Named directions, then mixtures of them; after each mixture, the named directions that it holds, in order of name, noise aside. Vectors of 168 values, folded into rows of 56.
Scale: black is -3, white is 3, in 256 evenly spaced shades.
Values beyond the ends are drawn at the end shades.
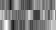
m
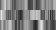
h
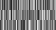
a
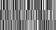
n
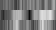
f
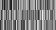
a.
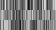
h, m, n.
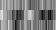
f, h.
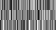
a.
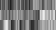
f, m.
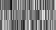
a, m.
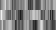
h.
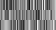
a, m, n.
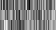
m, n.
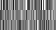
n.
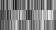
f, n.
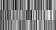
f, n.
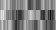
f, h.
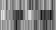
f, h.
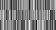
a, h.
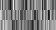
m, n.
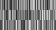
a.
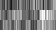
a, f, m.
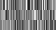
a, h, n.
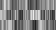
h.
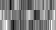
m.
